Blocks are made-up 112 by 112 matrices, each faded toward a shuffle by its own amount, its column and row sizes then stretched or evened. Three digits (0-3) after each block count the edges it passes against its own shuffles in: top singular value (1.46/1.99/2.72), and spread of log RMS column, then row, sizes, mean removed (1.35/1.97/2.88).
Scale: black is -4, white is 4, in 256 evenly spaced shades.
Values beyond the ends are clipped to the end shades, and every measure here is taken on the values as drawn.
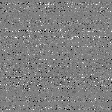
0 1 3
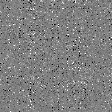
0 2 1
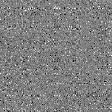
2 1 2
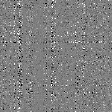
1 3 2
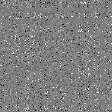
1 2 2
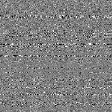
2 1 3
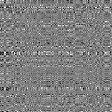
3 1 3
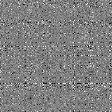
2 2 3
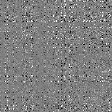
1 3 3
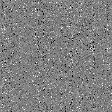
0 2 0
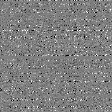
1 1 3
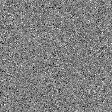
0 1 0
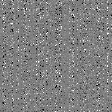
0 3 1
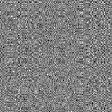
3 2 1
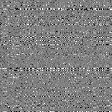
3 0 3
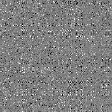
2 2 2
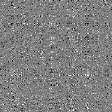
2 2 2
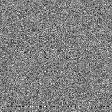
2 0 2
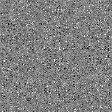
0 2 1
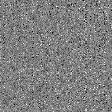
1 2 0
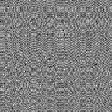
3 0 0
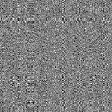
3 2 2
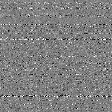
2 0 3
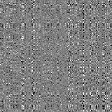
3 3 2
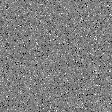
0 1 0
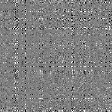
2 3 3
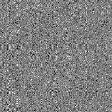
2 2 0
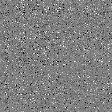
0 2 2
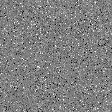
0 1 0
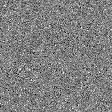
1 0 0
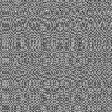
3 1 0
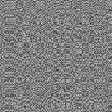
3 0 1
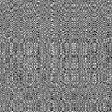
3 2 2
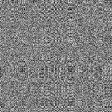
3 2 2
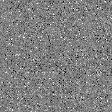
1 1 1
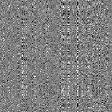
3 3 0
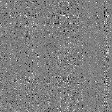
1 3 2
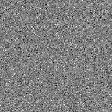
2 0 1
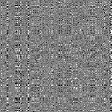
3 3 2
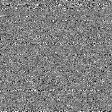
0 0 3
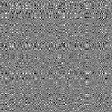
3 2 3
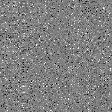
2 1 0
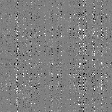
1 3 2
